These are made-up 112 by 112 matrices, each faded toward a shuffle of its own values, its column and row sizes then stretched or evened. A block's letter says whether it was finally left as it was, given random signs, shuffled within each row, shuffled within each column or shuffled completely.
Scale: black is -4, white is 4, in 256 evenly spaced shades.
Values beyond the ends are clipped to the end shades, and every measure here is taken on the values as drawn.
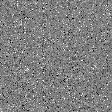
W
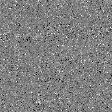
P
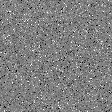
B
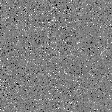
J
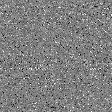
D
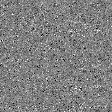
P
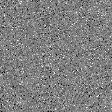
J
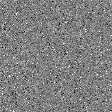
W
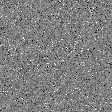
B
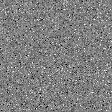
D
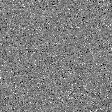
D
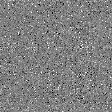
P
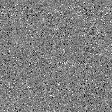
P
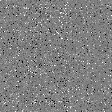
P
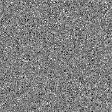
P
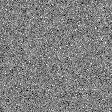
B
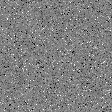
B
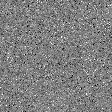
B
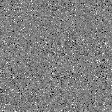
J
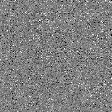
J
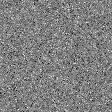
B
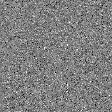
W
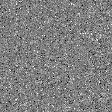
W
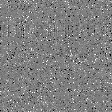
J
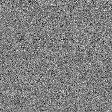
D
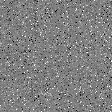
W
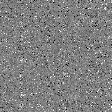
J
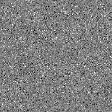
J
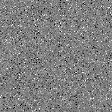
J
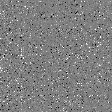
P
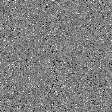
P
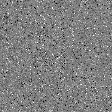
W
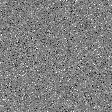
B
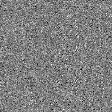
J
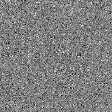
J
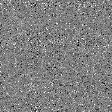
P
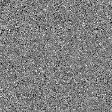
P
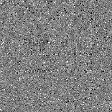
J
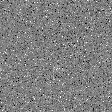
B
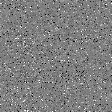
P
